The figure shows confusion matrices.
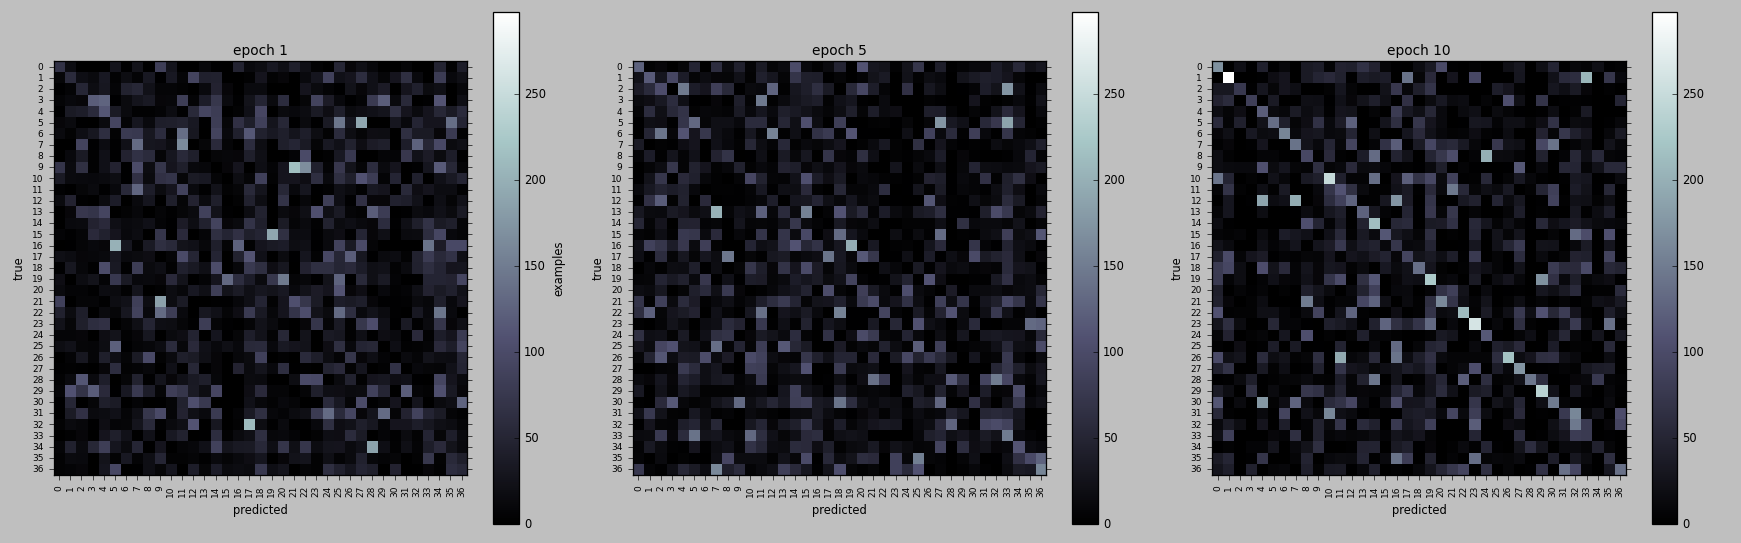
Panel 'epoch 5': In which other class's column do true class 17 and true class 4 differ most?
8
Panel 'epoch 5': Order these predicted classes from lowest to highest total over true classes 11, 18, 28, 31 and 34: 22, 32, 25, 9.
9, 25, 22, 32
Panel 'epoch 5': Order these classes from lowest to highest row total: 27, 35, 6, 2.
27, 35, 6, 2
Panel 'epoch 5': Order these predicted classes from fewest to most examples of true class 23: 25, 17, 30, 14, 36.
14, 17, 30, 25, 36
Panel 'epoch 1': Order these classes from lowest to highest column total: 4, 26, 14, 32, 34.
32, 26, 4, 14, 34
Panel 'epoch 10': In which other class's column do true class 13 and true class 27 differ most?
23
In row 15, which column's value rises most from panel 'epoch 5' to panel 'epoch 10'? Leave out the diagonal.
32
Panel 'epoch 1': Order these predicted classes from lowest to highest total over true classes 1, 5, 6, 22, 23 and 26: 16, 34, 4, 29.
29, 16, 4, 34
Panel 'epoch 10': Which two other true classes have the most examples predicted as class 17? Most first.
1, 10
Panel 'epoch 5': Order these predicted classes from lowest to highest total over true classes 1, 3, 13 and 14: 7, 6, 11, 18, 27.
6, 27, 18, 7, 11
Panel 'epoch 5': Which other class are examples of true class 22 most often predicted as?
18
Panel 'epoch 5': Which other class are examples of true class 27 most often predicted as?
15
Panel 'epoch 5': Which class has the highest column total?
33
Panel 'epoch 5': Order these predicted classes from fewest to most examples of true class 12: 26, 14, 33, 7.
7, 14, 33, 26
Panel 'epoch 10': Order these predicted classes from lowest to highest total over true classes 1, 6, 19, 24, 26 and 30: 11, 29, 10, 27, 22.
22, 27, 10, 29, 11
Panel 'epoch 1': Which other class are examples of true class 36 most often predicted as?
5
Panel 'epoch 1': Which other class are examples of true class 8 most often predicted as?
22
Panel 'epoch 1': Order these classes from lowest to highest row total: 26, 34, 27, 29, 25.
27, 26, 25, 34, 29
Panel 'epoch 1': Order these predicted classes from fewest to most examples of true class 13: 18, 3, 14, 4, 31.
31, 14, 18, 3, 4
